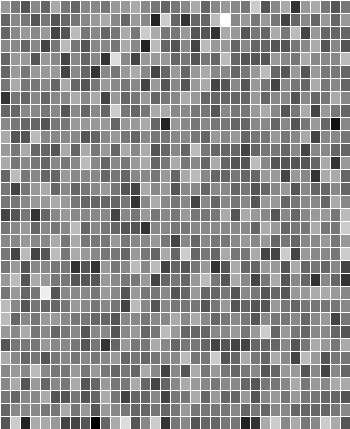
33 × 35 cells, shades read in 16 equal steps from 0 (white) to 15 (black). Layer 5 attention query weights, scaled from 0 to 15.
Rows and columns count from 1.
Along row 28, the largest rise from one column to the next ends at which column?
23
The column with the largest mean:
25
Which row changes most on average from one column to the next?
33
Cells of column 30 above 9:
8
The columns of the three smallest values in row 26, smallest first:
27, 17, 3
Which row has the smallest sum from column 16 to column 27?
26
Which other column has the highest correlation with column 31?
12
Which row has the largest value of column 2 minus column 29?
20
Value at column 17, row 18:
7
